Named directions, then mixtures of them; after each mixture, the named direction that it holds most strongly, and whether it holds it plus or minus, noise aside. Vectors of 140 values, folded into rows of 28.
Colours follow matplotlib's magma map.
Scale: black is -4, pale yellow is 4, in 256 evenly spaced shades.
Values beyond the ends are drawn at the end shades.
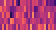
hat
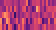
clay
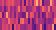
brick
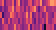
hat, minus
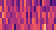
brick, minus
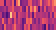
hat, minus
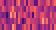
hat, minus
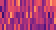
hat, minus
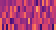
brick, minus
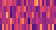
brick, plus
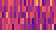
brick, plus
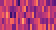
hat, plus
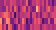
clay, plus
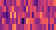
clay, minus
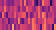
brick, minus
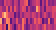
clay, plus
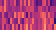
brick, minus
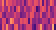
brick, plus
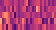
clay, plus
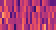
clay, plus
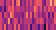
hat, minus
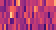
hat, minus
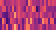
clay, minus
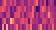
hat, plus
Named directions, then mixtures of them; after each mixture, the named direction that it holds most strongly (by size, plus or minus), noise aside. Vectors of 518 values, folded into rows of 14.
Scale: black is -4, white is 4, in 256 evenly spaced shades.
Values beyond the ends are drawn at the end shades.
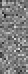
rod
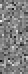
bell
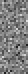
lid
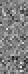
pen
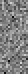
lid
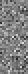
pen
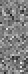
pen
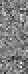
pen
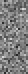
lid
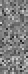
pen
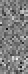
pen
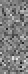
pen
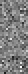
pen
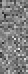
rod
